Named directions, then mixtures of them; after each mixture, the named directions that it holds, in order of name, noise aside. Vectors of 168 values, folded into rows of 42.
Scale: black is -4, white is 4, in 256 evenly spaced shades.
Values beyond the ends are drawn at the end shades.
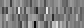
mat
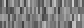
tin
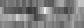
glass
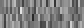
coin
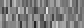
coin, mat.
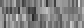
coin, glass.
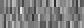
coin.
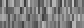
tin.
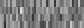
coin.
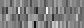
mat.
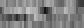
glass.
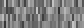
coin, tin.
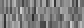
coin.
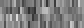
coin, glass.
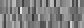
coin.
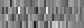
mat.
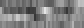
glass.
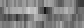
glass.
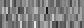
coin, mat.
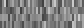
tin.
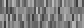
coin, tin.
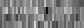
glass, mat.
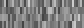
tin.
